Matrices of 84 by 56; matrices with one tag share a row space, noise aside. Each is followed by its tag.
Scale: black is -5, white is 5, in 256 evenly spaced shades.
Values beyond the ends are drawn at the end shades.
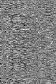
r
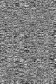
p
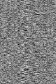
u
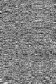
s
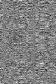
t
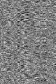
u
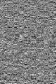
p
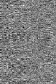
r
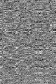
s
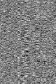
u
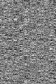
p
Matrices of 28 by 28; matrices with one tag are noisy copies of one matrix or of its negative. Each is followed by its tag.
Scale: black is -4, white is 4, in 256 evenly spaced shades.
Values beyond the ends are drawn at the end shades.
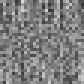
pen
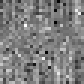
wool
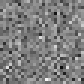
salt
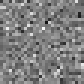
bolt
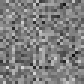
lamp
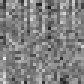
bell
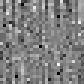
pen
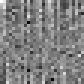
bell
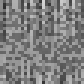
bell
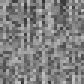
bell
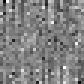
pen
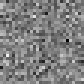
lamp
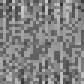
pen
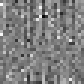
bell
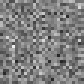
lamp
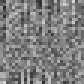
bell
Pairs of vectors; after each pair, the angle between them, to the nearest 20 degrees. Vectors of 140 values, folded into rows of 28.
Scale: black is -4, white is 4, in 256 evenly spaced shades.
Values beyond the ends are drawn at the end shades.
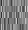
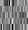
100 degrees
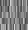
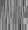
80 degrees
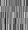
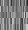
60 degrees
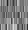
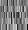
40 degrees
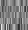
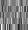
20 degrees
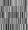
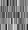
80 degrees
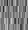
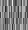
120 degrees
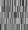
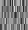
40 degrees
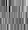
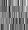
40 degrees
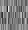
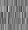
20 degrees
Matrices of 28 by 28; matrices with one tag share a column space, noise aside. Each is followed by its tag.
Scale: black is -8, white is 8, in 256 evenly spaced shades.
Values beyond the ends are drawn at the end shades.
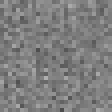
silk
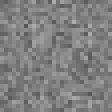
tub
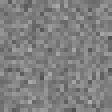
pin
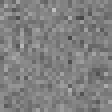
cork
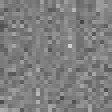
pin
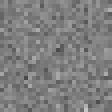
pin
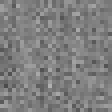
silk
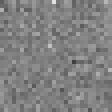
pin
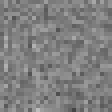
cork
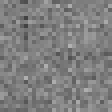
tub
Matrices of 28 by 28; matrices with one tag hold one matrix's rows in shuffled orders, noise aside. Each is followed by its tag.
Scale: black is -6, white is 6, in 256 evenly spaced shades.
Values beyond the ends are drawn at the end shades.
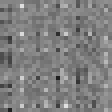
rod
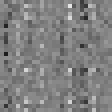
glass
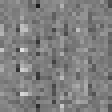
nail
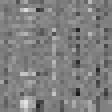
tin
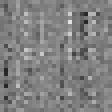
glass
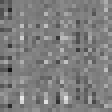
rod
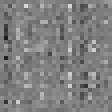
glass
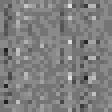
glass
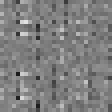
nail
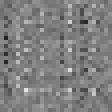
glass
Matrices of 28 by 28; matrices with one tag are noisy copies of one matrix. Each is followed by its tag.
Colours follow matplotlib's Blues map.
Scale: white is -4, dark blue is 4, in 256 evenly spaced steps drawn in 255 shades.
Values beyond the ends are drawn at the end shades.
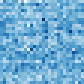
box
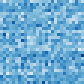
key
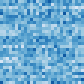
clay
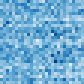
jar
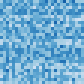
jar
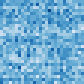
clay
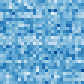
box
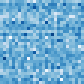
key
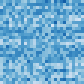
jar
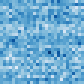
clay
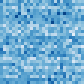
clay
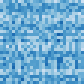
key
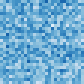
jar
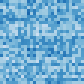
clay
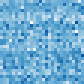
key
